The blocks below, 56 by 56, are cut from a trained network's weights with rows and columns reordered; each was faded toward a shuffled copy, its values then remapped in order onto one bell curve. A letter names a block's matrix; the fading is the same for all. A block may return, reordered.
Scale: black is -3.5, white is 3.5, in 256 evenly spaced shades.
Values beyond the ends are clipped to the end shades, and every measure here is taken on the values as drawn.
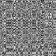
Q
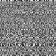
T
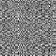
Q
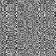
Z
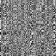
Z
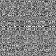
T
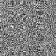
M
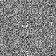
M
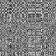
Q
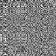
Q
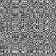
Q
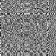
Q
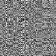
Z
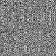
M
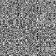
M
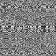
T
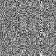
M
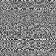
T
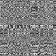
T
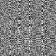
Z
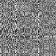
Z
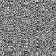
M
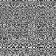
T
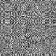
Z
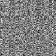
M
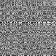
T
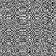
Q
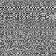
T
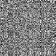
M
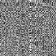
Z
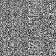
M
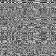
T
